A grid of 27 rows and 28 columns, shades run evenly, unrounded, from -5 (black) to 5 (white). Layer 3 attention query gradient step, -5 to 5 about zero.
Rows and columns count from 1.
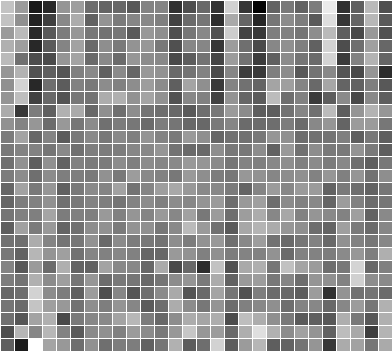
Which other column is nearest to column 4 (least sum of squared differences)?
25
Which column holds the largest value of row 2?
24
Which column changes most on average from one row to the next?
2
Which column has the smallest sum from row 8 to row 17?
3
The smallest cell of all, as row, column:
1, 19
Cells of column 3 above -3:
22
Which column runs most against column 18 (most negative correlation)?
17
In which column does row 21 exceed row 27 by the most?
21
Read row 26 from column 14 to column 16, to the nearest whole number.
3 1 1
